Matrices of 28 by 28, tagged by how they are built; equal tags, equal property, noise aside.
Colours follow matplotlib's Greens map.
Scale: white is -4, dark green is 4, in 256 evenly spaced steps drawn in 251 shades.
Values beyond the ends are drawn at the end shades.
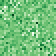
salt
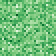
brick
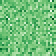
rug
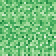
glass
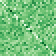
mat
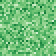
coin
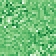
salt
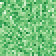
coin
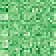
rug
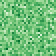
brick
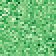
salt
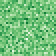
coin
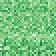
glass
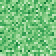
glass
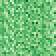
brick
